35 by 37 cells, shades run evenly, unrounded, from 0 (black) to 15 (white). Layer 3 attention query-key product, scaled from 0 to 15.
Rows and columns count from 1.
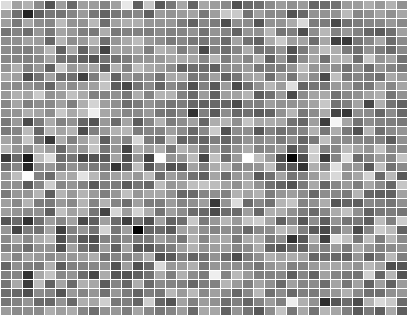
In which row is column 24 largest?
25
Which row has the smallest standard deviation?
4
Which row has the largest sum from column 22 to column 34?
20
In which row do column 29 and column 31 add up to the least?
5
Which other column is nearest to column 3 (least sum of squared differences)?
14
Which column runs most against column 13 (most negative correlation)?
10
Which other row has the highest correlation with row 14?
27
